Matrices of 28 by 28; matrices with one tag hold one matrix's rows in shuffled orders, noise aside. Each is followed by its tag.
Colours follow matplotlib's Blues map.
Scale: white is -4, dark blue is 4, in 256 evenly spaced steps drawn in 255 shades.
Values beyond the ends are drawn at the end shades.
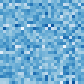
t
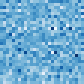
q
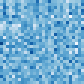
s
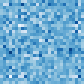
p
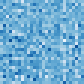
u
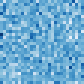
s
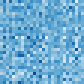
u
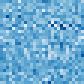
q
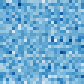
q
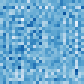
u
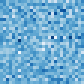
q
